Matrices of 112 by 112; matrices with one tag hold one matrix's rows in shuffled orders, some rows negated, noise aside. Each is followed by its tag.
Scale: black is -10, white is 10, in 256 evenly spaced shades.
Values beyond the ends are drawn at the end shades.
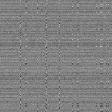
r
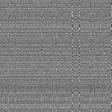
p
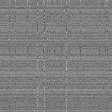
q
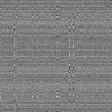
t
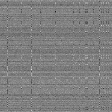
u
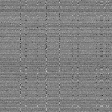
r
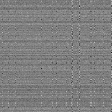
p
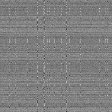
q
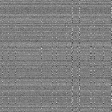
p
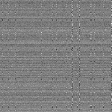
p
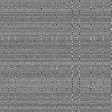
p
